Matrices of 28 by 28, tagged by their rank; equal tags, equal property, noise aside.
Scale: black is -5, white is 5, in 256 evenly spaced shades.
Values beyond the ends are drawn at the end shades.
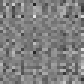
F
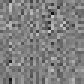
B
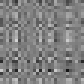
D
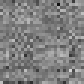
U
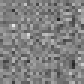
U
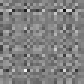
D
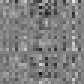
F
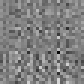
B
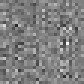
U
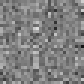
U
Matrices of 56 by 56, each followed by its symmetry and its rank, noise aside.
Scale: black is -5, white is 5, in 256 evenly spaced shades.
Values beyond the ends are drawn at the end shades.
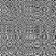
antisymmetric, rank four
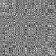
symmetric, rank four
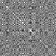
symmetric, rank four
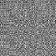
no symmetry, rank five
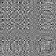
symmetric, rank four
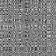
antisymmetric, rank four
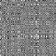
no symmetry, rank four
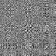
symmetric, rank five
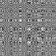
symmetric, rank three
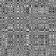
no symmetry, rank three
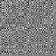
no symmetry, rank four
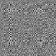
no symmetry, rank four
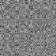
symmetric, rank five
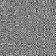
no symmetry, rank three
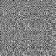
no symmetry, rank five
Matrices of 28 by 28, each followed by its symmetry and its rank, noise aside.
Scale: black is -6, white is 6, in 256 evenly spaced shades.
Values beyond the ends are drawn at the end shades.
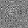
no symmetry, rank four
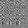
no symmetry, rank four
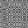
antisymmetric, rank two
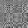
no symmetry, rank three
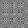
symmetric, rank three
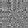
antisymmetric, rank four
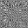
antisymmetric, rank four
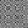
symmetric, rank two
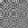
symmetric, rank two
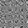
no symmetry, rank four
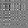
no symmetry, rank two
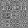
no symmetry, rank four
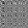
no symmetry, rank two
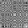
symmetric, rank two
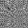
no symmetry, rank four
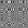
no symmetry, rank two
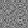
no symmetry, rank four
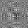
no symmetry, rank two
